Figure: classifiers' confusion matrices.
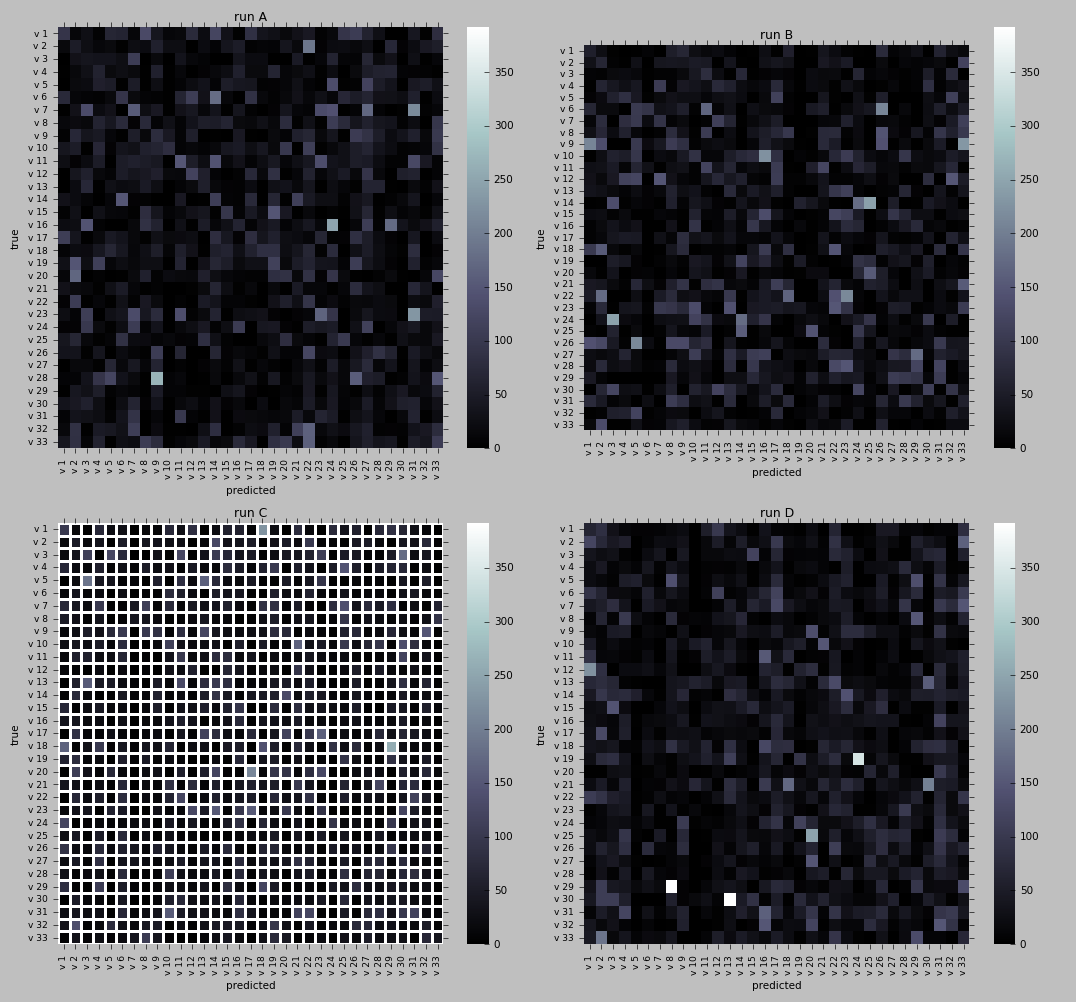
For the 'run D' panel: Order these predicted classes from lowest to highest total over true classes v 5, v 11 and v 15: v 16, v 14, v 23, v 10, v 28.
v 10, v 28, v 14, v 23, v 16
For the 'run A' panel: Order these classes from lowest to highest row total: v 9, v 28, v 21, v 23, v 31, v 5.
v 21, v 31, v 5, v 9, v 28, v 23
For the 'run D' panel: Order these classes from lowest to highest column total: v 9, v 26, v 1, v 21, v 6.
v 6, v 21, v 9, v 26, v 1
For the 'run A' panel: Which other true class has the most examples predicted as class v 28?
v 26
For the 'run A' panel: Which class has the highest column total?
v 27
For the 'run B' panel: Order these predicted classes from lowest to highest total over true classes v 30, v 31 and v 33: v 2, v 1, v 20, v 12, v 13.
v 20, v 1, v 12, v 13, v 2
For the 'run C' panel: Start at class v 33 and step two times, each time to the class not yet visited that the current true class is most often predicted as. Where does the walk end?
v 25
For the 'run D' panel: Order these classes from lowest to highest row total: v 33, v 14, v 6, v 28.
v 28, v 33, v 6, v 14
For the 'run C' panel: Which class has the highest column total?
v 30
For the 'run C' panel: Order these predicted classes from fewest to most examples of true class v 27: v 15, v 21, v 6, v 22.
v 15, v 6, v 22, v 21
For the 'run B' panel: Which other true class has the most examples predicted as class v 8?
v 26
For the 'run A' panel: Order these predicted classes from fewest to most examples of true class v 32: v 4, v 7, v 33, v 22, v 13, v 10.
v 10, v 13, v 4, v 33, v 7, v 22
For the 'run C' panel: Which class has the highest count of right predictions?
v 18
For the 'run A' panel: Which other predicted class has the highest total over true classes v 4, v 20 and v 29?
v 2
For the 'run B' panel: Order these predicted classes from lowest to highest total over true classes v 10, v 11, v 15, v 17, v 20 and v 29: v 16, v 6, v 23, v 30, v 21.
v 6, v 30, v 21, v 23, v 16
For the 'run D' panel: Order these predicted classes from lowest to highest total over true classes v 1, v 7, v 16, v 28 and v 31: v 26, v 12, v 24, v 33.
v 24, v 12, v 26, v 33
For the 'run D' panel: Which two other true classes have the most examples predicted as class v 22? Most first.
v 13, v 26
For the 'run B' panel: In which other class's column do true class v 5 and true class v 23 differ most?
v 22
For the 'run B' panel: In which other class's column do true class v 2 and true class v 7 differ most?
v 12
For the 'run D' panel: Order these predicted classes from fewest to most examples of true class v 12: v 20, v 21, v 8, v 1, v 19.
v 21, v 8, v 19, v 20, v 1
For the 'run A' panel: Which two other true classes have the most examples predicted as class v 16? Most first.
v 24, v 33
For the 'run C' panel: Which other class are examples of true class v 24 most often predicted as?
v 1
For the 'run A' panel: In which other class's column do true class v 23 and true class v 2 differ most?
v 31
